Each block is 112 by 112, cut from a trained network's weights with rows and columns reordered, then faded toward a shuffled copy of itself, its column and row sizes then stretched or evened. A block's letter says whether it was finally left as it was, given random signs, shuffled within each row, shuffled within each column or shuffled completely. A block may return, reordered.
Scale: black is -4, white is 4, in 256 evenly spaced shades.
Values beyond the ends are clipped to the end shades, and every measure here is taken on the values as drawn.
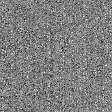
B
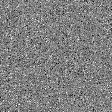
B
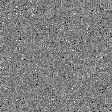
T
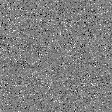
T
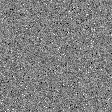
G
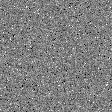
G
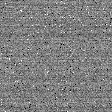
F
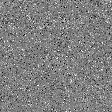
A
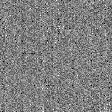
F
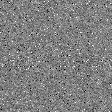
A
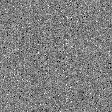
B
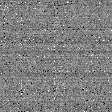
F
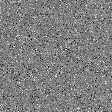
A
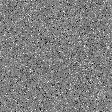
G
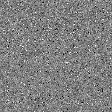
T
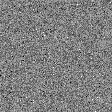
B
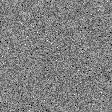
G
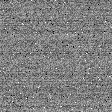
A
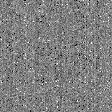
F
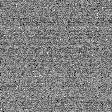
F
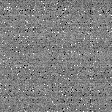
F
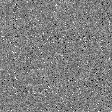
T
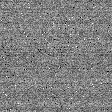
A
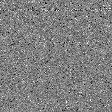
A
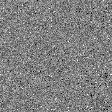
T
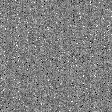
B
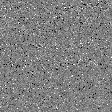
A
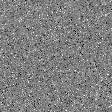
G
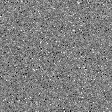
A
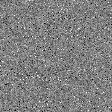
A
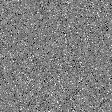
G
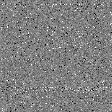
T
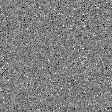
T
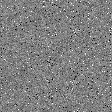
B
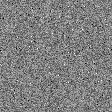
G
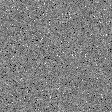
G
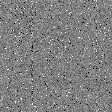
B
